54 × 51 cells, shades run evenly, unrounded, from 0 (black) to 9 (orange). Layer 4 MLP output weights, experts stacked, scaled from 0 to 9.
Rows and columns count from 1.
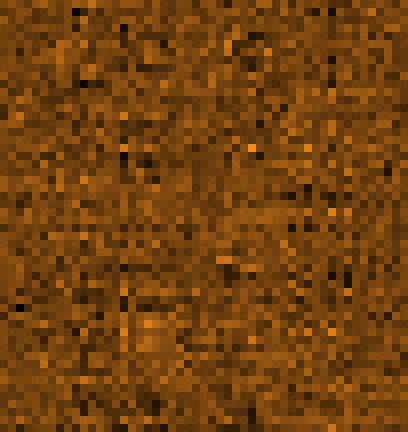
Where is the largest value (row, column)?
19, 32
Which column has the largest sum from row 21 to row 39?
33
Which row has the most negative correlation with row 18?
42
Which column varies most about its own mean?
16
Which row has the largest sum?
48
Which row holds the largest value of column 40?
12
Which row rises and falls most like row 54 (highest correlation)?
17
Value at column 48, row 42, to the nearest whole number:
4
